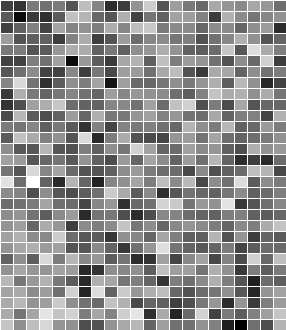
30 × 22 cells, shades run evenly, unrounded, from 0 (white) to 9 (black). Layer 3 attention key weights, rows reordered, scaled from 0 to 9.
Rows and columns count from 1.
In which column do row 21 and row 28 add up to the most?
18
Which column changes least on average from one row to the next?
1
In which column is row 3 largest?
22
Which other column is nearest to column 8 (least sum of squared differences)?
16
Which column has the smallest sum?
10
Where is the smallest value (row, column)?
17, 3
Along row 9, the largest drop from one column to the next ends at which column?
2
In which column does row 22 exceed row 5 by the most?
20
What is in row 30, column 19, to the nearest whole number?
9
